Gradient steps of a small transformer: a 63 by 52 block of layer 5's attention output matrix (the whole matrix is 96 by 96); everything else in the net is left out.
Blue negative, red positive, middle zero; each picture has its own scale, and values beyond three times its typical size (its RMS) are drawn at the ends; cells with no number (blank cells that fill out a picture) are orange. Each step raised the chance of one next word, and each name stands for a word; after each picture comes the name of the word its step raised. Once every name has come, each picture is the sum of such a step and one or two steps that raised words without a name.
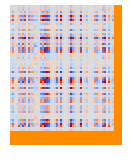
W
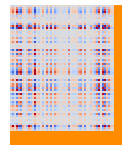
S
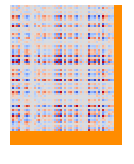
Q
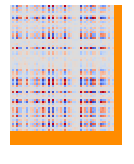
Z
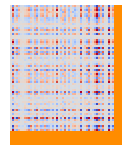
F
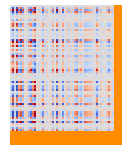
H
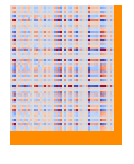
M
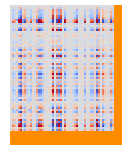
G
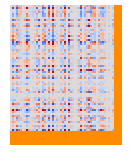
F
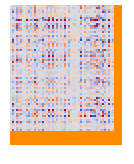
H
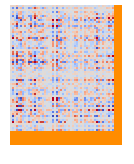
Q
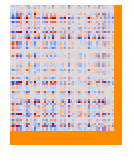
Z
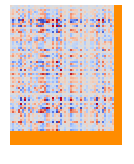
G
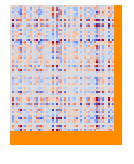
F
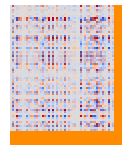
Z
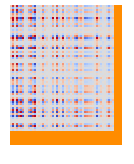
Z
